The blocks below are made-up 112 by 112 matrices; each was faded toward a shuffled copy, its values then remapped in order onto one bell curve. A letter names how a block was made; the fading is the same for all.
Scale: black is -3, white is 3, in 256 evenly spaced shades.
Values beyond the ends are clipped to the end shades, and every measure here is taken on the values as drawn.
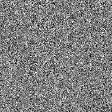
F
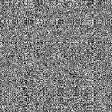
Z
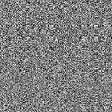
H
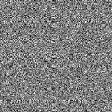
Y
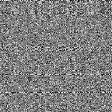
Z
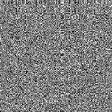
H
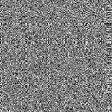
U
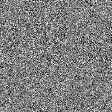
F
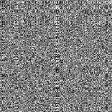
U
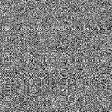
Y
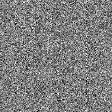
F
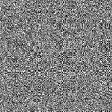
U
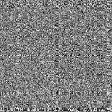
Z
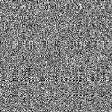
Z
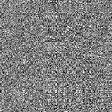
H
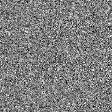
F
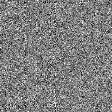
F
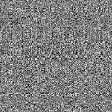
Z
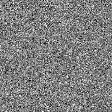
F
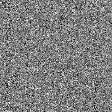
F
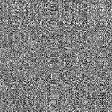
Y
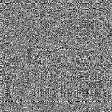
Z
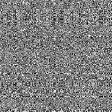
Z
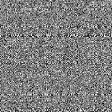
Z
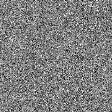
F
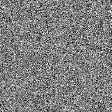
F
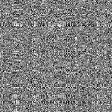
Z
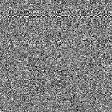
Z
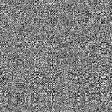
Z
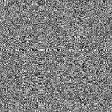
Y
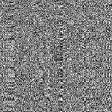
U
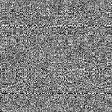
Y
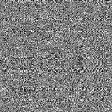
Z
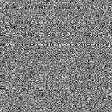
Y
